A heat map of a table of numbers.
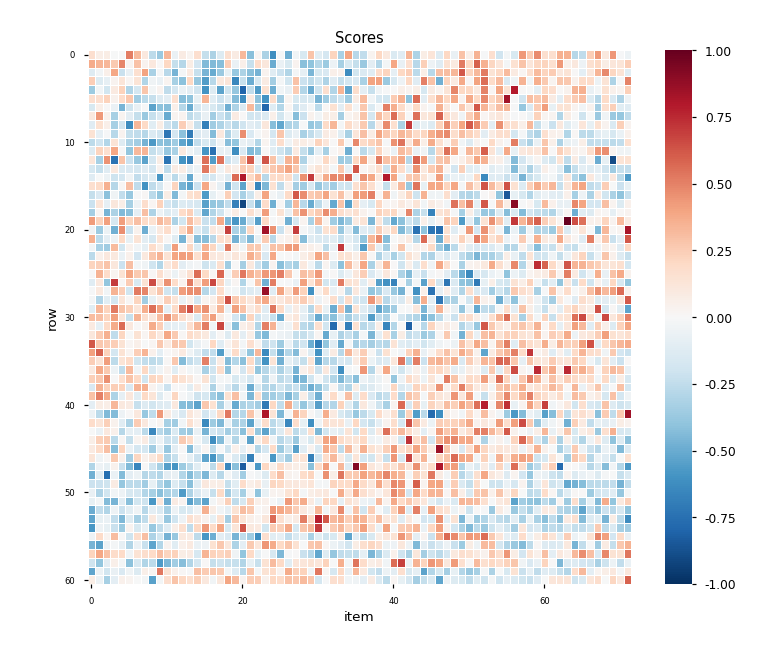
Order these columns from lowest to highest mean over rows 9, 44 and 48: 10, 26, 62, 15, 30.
10, 15, 62, 26, 30
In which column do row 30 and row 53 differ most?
30
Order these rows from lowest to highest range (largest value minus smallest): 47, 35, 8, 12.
35, 8, 12, 47
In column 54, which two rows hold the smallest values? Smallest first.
28, 16
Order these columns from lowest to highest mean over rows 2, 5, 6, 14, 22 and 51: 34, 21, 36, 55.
34, 36, 21, 55
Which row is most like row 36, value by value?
24
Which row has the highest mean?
25
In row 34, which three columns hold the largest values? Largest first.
58, 1, 56
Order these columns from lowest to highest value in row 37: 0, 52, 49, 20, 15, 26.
26, 20, 49, 15, 0, 52
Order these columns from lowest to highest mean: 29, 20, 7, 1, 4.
20, 29, 7, 4, 1
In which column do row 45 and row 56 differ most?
46
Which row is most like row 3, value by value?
21
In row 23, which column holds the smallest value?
51
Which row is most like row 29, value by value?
23
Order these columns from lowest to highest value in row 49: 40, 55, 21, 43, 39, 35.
55, 21, 39, 35, 40, 43
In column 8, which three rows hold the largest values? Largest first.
26, 29, 31
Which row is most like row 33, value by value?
57
